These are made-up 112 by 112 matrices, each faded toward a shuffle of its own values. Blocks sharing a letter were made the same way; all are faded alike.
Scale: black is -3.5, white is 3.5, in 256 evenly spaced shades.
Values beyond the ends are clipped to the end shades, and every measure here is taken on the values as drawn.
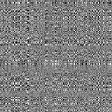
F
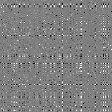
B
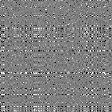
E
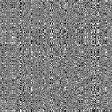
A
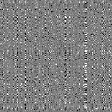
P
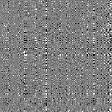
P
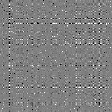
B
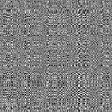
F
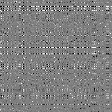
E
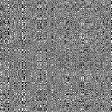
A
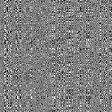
A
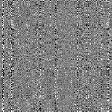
A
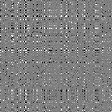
B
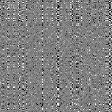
P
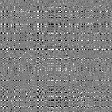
E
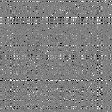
E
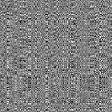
F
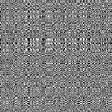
F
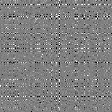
E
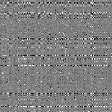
E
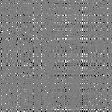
B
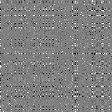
B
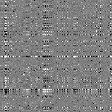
E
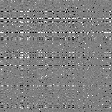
E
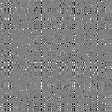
B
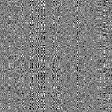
A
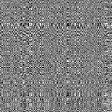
F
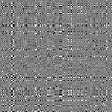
E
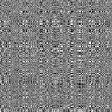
F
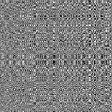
F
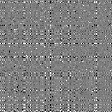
E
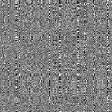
A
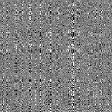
A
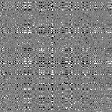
E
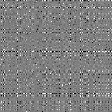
E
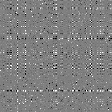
B
